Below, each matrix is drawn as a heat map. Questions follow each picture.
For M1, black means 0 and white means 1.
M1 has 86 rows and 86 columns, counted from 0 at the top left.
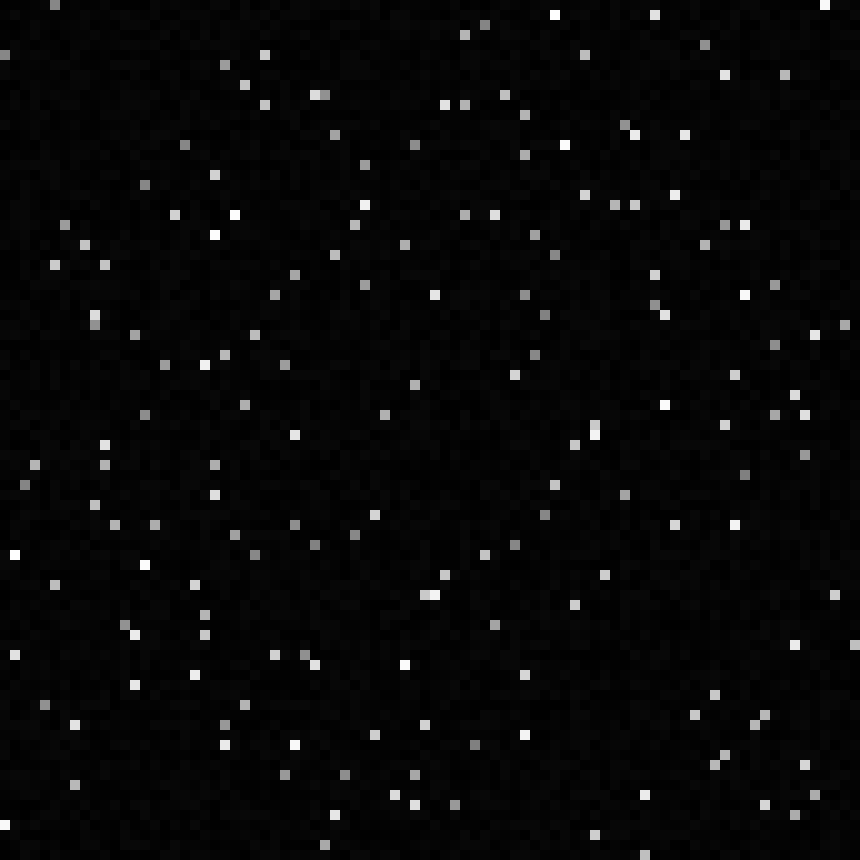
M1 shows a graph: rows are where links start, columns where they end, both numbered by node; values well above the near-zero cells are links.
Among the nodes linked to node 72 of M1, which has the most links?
node 22
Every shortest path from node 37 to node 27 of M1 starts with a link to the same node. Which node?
node 73
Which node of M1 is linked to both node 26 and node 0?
node 5
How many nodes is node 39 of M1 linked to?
1
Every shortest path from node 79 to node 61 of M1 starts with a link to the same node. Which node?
node 81
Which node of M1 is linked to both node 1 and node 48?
node 55
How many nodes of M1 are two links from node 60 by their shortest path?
1
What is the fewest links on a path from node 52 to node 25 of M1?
6
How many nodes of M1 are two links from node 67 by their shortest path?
5
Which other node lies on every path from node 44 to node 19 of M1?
node 10
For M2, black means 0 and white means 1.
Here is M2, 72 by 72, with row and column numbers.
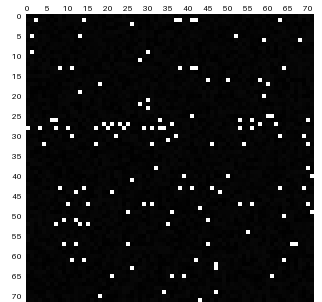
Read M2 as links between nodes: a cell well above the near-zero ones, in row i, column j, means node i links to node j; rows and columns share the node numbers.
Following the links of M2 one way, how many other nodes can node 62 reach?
10
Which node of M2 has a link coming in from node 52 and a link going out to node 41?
node 13
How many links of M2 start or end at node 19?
2
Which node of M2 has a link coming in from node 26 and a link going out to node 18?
node 70
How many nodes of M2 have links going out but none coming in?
9
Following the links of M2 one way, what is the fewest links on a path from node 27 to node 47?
2
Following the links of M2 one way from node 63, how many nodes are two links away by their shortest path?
10
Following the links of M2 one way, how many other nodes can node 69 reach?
11
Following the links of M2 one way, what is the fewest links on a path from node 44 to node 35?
6
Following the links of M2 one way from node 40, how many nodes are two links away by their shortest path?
2
